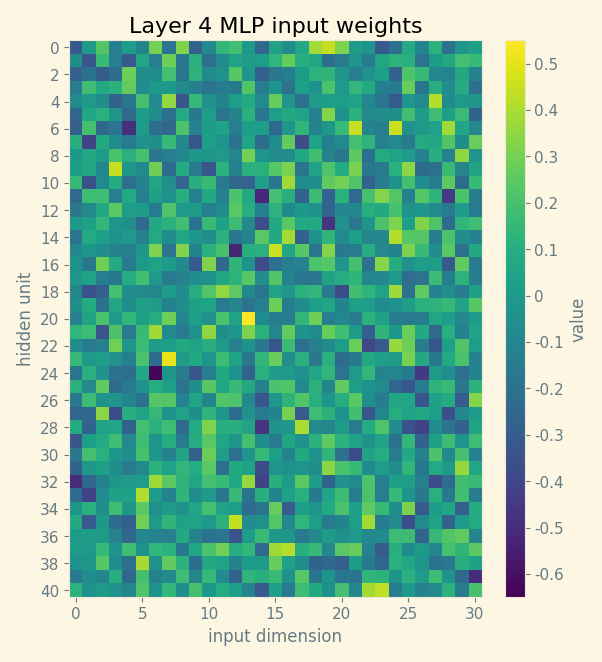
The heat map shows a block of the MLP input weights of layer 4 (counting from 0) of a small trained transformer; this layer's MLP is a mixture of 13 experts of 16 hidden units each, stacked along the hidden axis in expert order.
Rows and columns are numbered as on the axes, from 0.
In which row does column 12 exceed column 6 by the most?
24
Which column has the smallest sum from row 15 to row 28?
14
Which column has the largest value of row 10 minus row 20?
16
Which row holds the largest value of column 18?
0
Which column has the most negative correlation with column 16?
22
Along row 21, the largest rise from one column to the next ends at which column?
3
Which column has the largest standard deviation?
19
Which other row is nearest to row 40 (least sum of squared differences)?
34
